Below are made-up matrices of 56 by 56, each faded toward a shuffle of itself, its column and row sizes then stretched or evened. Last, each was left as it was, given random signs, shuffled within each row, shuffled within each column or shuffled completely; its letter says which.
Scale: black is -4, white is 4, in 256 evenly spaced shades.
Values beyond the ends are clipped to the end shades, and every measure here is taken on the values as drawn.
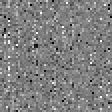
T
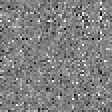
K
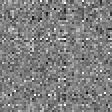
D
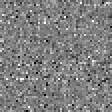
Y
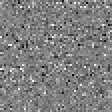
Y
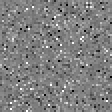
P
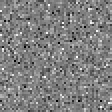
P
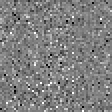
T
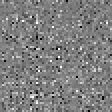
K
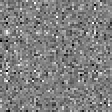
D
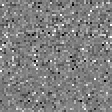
Y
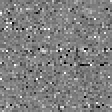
Y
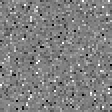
P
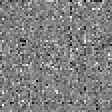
K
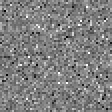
P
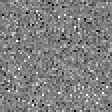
P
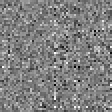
K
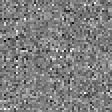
K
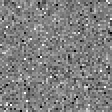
P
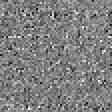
Y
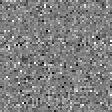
Y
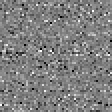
Y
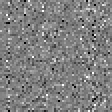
T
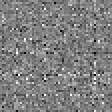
K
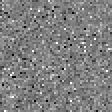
P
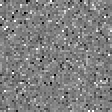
P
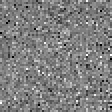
T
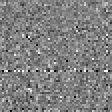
K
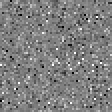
P
